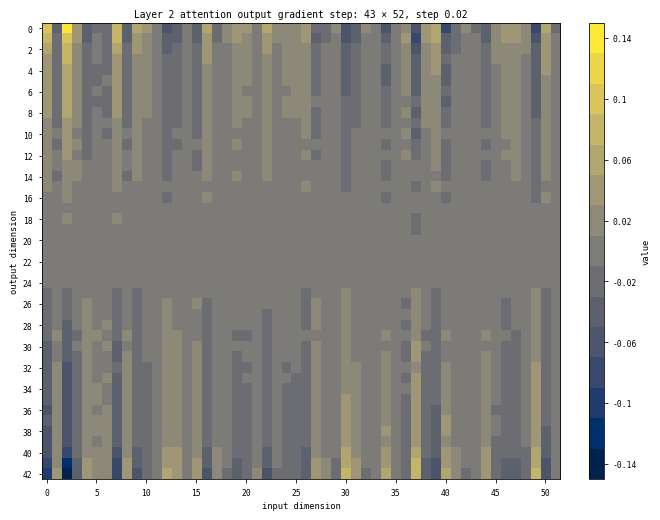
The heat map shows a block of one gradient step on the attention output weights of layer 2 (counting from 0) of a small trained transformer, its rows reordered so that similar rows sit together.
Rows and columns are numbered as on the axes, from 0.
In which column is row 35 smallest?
2
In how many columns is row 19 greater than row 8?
15
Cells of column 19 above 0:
12
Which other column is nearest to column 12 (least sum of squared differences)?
4
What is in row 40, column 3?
-0.02
